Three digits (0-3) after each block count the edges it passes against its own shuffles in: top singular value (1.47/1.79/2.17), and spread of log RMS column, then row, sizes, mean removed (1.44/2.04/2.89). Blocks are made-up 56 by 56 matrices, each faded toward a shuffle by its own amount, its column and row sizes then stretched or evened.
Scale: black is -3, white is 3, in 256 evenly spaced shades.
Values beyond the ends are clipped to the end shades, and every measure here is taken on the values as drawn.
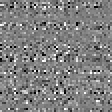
2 2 3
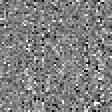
1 2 0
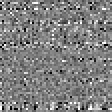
2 1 3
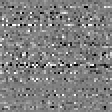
0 0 3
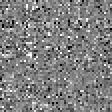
1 1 1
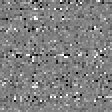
0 1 2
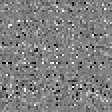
0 1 2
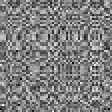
3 1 0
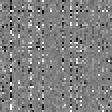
3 3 1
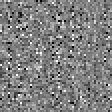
0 2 0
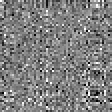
3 2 1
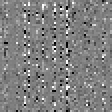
0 3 0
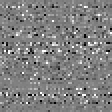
1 0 3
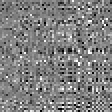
3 2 2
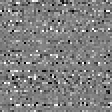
1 0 3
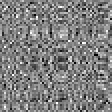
3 0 1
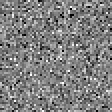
1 0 0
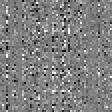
1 3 0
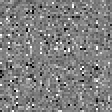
0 2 1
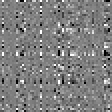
3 3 2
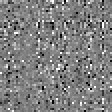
2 2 1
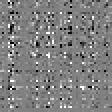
2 3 3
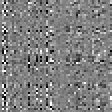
3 3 2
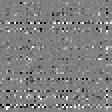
3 2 3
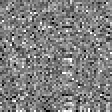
2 0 1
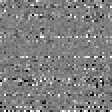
0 1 3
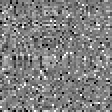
2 0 0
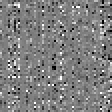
1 3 1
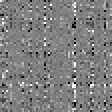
2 3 2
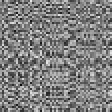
3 2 0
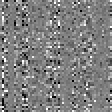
3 3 0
